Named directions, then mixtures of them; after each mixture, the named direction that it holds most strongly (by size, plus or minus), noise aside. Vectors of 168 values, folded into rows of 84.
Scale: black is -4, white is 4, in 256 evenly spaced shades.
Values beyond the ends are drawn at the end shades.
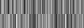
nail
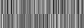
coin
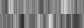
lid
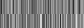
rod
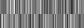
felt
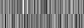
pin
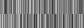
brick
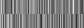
rod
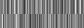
coin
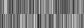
brick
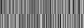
rod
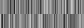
felt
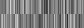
felt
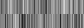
pin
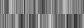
lid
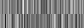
pin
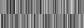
felt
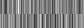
brick
